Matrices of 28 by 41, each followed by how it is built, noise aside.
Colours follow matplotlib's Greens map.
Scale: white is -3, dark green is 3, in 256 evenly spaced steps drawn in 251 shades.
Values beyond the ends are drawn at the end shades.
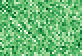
Toeplitz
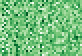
uneven columns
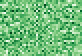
low rank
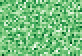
noise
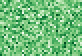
noise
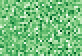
uneven columns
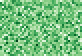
repeating columns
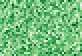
noise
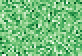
noise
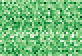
repeating columns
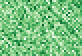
Toeplitz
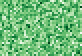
noise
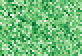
Toeplitz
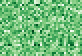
low rank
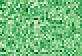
low rank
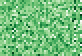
uneven columns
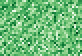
Hankel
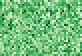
repeating columns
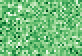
uneven columns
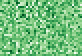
low rank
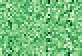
uneven columns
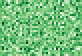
low rank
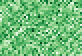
Hankel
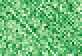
Toeplitz
